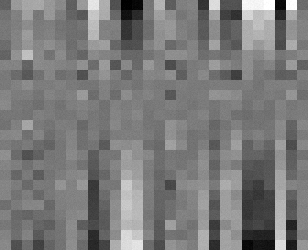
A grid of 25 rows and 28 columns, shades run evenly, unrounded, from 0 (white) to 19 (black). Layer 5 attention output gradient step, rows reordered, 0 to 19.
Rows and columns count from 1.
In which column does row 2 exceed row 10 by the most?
12
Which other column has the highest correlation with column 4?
2
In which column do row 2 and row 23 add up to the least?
16
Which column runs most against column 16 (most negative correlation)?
8
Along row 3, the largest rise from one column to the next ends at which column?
26
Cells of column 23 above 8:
20
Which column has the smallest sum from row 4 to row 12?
23
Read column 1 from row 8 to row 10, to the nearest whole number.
10 10 9
